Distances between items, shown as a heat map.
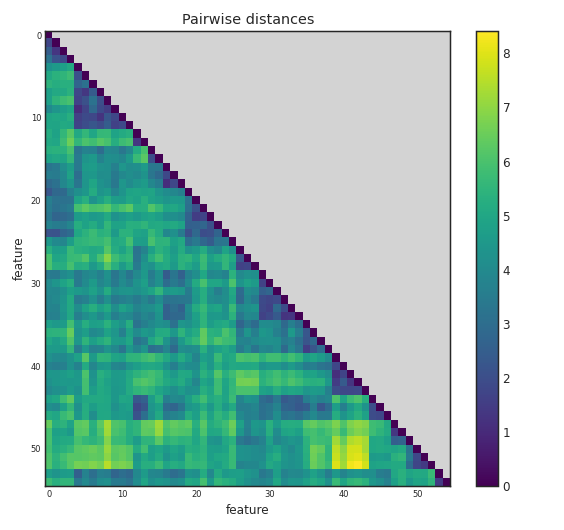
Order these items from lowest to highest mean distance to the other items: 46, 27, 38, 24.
38, 46, 24, 27
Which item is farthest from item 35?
47
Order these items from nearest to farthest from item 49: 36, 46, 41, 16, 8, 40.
46, 16, 36, 40, 8, 41
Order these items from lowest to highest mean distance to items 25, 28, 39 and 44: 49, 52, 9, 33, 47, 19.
19, 33, 9, 49, 52, 47
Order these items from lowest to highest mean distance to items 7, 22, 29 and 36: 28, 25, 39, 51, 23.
23, 28, 25, 39, 51
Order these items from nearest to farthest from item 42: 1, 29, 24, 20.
20, 1, 24, 29
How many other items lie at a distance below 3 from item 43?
4
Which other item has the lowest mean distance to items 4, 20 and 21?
22
